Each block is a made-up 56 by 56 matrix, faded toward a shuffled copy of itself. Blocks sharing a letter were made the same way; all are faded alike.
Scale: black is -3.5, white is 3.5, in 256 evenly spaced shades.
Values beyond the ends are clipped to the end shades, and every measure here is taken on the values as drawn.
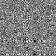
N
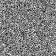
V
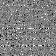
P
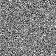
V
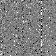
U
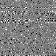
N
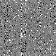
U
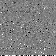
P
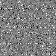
P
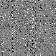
U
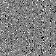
U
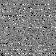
P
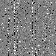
U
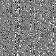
U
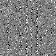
U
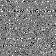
P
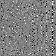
U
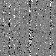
U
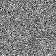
V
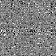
N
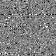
P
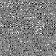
N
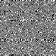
N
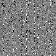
U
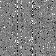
U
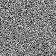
V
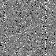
U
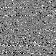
P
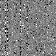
U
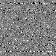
P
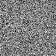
V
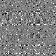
N
